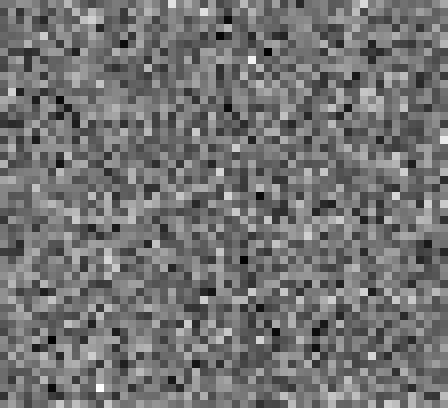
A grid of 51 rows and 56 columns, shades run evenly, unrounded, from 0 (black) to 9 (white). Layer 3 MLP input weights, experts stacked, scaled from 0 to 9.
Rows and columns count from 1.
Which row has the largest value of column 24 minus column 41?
41
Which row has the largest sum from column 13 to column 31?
2
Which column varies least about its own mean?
55
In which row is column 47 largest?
45
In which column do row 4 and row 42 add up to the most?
29
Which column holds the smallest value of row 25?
33
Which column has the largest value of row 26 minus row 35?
54
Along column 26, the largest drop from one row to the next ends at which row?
39
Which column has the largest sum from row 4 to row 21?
11
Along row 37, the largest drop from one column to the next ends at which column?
47
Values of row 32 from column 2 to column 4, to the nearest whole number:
2 2 5
